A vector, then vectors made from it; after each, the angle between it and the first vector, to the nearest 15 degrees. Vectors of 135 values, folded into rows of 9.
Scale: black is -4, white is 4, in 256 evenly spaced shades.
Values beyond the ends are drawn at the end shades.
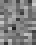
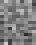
150 degrees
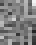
60 degrees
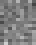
150 degrees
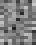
15 degrees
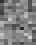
60 degrees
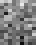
90 degrees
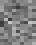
105 degrees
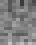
105 degrees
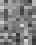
60 degrees
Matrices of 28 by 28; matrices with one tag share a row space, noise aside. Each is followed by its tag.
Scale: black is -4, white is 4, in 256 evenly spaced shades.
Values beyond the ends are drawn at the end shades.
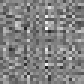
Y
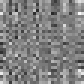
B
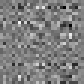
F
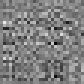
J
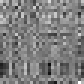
B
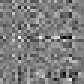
F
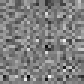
Y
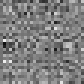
J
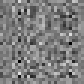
F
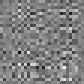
F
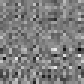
B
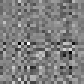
F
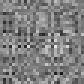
J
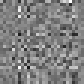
F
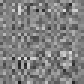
F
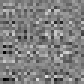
J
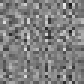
Y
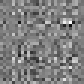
F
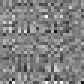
J
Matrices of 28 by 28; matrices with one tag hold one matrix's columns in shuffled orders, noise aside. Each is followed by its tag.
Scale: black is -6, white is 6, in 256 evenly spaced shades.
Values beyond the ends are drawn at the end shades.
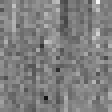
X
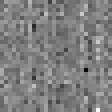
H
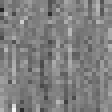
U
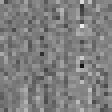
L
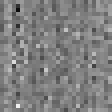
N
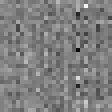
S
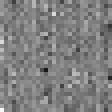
H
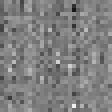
N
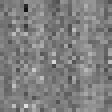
N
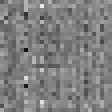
S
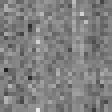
H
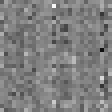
S
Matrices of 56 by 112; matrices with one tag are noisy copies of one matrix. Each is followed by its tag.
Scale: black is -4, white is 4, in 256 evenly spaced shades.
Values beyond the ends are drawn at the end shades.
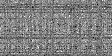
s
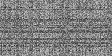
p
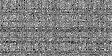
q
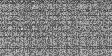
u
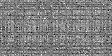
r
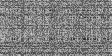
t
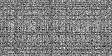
r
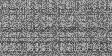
q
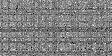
q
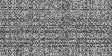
p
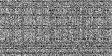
t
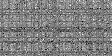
q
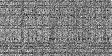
t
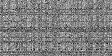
q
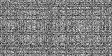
r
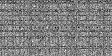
u
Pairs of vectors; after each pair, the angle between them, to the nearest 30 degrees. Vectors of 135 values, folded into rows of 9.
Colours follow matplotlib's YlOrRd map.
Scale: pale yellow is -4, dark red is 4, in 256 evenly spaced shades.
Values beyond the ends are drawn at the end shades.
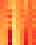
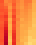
120 degrees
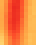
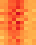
30 degrees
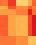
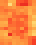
150 degrees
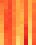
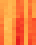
150 degrees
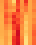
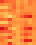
120 degrees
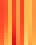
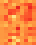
120 degrees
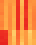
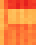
90 degrees
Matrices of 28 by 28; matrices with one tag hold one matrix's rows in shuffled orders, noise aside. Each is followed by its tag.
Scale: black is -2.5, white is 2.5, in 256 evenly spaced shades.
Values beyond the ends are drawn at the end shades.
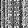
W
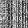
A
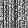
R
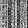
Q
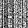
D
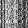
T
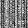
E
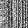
A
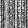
E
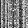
W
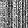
A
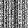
R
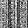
Q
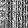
A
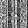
Q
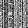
D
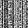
D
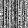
R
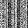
Q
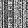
D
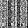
Q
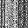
T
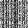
R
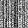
R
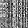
A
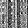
Q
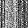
T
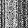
T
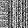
A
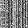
A
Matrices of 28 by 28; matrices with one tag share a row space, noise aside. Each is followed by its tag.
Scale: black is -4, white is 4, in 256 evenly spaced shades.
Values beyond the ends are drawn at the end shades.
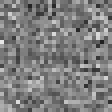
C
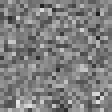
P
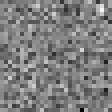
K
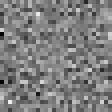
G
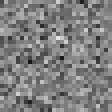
P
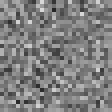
P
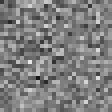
P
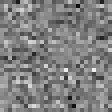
K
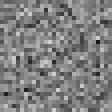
P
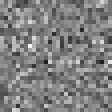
K
